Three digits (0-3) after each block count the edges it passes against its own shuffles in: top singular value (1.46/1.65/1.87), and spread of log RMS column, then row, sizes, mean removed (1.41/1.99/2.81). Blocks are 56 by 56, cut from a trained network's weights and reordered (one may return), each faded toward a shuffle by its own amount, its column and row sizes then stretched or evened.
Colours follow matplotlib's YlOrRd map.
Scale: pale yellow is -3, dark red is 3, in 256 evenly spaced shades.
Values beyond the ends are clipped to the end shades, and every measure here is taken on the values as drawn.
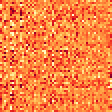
3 3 1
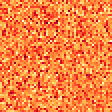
0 0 0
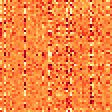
3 3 1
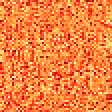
2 0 1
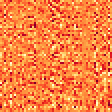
3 3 1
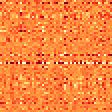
3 1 3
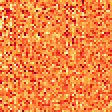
0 2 1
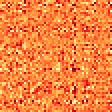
2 2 2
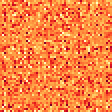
0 2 2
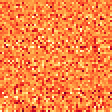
0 1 2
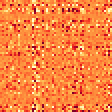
2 3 3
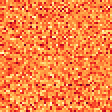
2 0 2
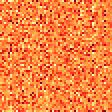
1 2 1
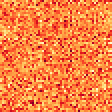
2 0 1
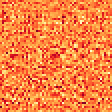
3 1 2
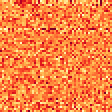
2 0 2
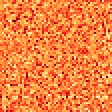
0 0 1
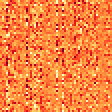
1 3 0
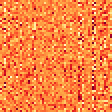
2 3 0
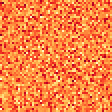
0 1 0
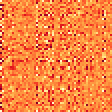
3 3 2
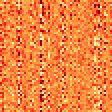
2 3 0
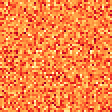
1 0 1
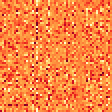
1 3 1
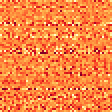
2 0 3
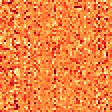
0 3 1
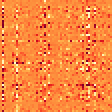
3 3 2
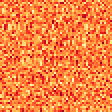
2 1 0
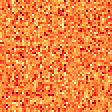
0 2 0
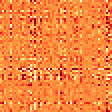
3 3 2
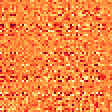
2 2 3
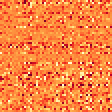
0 2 3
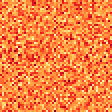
3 1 0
